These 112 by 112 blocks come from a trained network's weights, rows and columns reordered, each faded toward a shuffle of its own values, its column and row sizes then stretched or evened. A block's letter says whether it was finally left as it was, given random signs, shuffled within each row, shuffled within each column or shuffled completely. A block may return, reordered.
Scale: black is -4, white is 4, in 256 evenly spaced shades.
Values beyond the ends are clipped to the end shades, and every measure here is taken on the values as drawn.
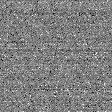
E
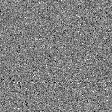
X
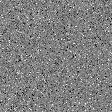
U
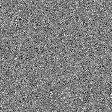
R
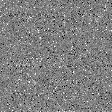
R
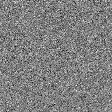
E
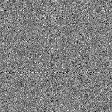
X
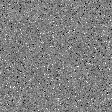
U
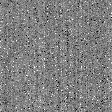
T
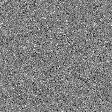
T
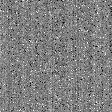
T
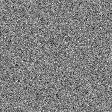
U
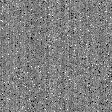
T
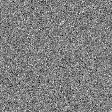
R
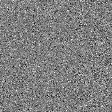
R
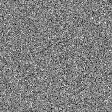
T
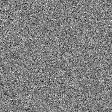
E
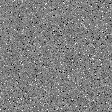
U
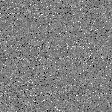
E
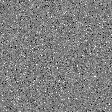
U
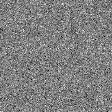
R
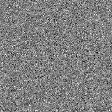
X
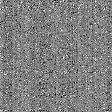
X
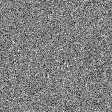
U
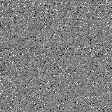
R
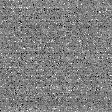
X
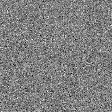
R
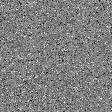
U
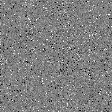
R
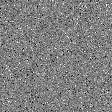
U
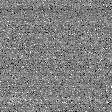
E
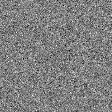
T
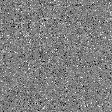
R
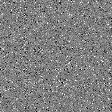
R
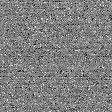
E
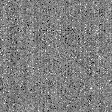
X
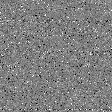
E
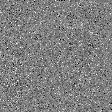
T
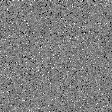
R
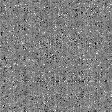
X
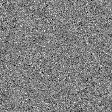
T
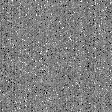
T
